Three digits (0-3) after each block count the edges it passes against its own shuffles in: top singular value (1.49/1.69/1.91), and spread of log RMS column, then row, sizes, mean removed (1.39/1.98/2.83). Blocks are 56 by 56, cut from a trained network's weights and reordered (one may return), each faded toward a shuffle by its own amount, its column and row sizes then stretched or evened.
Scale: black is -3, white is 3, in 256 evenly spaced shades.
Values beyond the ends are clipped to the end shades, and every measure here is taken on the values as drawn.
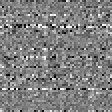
2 0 3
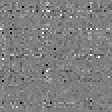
0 1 2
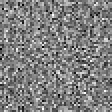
1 1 0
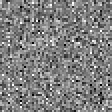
0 2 1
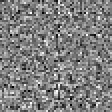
3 1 1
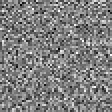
3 0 0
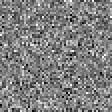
2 0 1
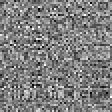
3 0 1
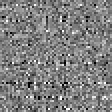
1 1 2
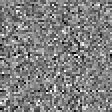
1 1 1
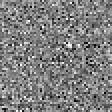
0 1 1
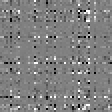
1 3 3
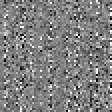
0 3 0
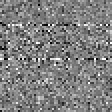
1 1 2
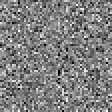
2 2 0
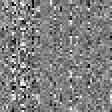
3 3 0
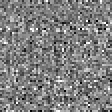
1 0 2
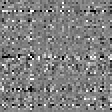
1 2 3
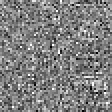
1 1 0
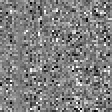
0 3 2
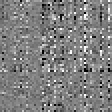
3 3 2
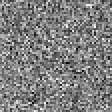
0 0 1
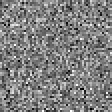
1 0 0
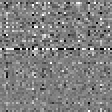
3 1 3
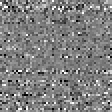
1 1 3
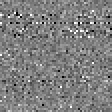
0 0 2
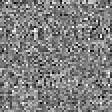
2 0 2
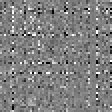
2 3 2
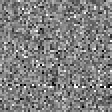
1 0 1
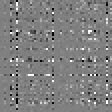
2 3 3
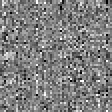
1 2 0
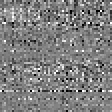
1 2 3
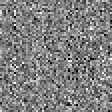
0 1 0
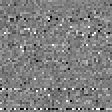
1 0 2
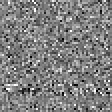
0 1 2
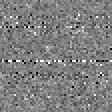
1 0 2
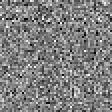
2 0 1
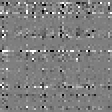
1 2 3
